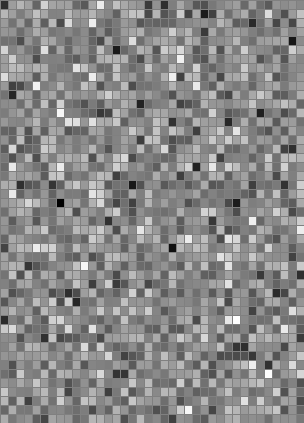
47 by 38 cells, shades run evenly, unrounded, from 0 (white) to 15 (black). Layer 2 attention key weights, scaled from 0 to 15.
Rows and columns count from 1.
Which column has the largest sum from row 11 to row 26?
29
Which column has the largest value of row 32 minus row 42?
34
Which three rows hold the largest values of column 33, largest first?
13, 31, 7
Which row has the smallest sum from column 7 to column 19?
14
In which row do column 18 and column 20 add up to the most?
12
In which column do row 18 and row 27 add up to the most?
28
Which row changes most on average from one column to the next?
19
